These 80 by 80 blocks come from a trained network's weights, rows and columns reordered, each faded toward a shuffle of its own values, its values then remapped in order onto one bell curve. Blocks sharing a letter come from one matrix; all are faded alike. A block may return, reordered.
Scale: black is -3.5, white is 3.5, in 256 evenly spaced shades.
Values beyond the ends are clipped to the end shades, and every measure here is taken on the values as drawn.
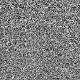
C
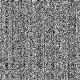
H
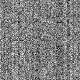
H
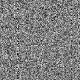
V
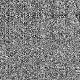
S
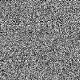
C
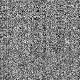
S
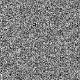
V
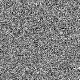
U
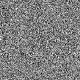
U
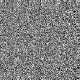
V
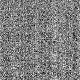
H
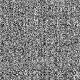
S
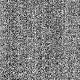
S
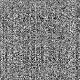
H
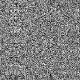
V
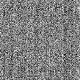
S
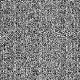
H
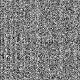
S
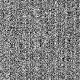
H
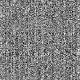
H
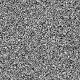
U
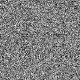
U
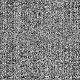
H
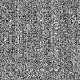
H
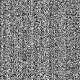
H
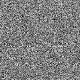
U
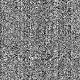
S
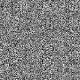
V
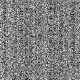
H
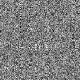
V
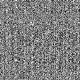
H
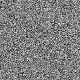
U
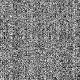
H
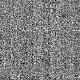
S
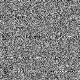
C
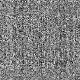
S
